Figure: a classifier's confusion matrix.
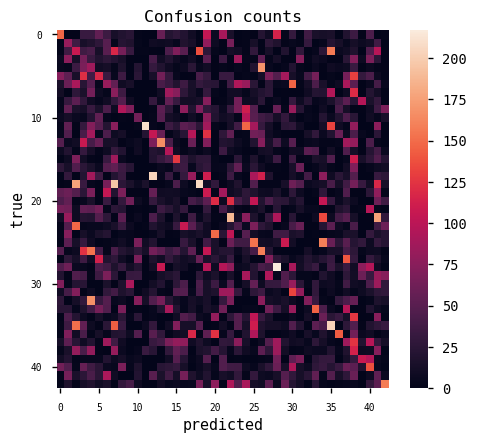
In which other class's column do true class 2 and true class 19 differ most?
35
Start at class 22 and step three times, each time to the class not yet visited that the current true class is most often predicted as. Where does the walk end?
30
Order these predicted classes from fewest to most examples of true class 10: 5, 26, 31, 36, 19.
31, 36, 26, 5, 19
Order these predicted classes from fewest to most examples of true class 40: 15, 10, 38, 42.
42, 10, 15, 38
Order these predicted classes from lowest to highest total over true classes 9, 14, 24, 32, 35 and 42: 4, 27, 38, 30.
27, 38, 30, 4
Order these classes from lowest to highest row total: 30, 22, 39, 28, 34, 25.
39, 34, 30, 25, 22, 28
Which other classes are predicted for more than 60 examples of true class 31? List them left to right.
2, 21, 22, 30
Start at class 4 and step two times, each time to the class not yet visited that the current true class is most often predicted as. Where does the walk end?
3
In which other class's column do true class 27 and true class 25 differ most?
34
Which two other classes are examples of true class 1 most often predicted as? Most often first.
19, 22
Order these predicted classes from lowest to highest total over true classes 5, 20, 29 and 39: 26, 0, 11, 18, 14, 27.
11, 26, 14, 18, 0, 27
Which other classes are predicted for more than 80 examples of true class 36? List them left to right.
17, 20, 25
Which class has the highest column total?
38
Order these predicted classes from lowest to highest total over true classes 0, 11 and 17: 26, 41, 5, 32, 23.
23, 32, 41, 5, 26
